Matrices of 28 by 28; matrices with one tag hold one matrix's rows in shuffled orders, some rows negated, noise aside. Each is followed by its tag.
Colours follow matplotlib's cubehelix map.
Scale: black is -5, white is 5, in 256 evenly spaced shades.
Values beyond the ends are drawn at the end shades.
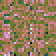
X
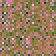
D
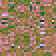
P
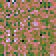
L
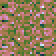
P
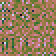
D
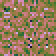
X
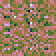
X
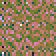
D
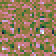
P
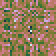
X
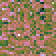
P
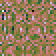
D
